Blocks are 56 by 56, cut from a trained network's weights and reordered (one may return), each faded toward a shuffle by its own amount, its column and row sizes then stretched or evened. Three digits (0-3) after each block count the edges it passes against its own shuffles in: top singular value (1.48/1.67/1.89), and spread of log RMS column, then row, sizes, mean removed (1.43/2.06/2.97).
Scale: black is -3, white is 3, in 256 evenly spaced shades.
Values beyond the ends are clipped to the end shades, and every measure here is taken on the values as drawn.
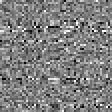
3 0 2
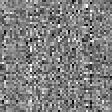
2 2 0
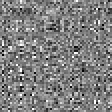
3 2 2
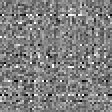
2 0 2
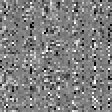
2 3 0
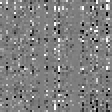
2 3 1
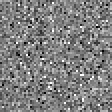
0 1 0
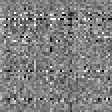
1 1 2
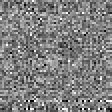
3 0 1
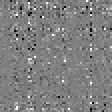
1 2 2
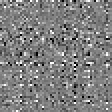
3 2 2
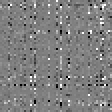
1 3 2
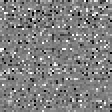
1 0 2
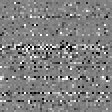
3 1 3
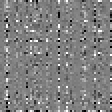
2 3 2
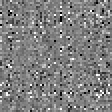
0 2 2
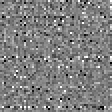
1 1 2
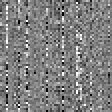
2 3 0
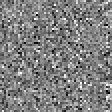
0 2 0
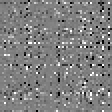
2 3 2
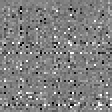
1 2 2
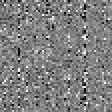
1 2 1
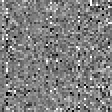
0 2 0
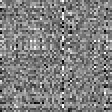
3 2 0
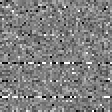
3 0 2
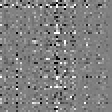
2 3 2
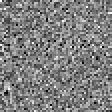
1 0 0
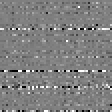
2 0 3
